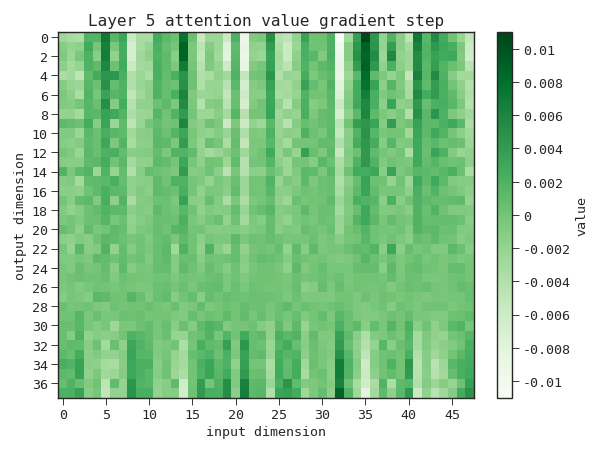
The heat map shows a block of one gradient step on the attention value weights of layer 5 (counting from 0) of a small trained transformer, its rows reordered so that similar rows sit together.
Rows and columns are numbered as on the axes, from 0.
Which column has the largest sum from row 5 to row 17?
35
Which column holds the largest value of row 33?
32
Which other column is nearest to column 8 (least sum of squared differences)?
19
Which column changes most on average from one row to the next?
38
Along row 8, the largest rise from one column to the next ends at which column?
41
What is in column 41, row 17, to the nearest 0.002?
0.002
